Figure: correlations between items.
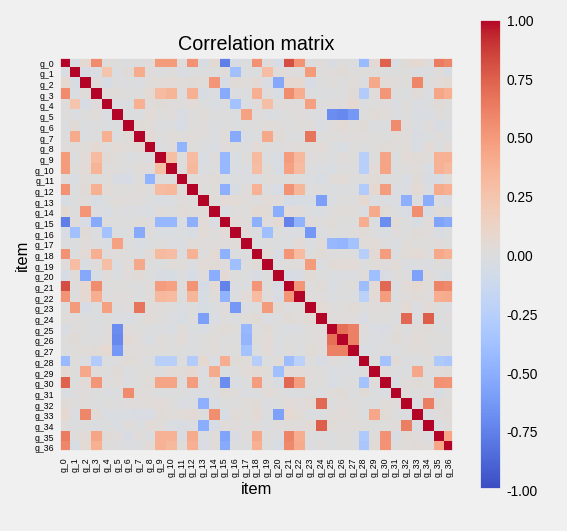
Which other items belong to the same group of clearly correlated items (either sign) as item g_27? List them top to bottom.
g_5, g_17, g_25, g_26
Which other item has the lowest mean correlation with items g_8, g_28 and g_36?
g_11
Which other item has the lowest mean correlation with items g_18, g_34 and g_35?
g_15
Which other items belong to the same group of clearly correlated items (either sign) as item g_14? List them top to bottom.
g_2, g_20, g_29, g_33
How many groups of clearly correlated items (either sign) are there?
7
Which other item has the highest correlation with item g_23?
g_7
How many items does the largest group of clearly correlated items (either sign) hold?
13
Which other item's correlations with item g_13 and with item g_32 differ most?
g_24
